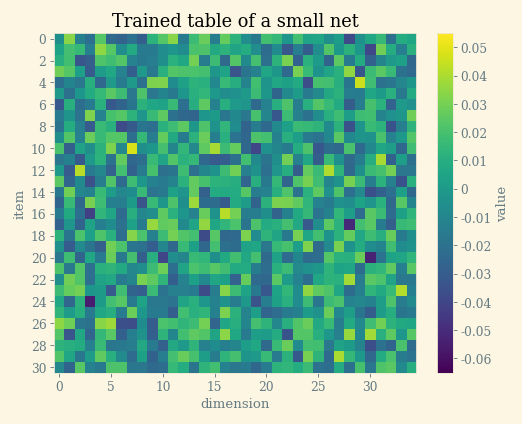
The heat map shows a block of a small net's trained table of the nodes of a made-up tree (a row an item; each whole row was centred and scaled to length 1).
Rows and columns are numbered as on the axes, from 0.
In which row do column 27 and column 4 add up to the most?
29
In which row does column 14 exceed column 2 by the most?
17
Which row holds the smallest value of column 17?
3
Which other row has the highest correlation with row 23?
12
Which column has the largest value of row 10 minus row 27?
7
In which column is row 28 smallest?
30
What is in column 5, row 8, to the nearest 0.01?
0.01
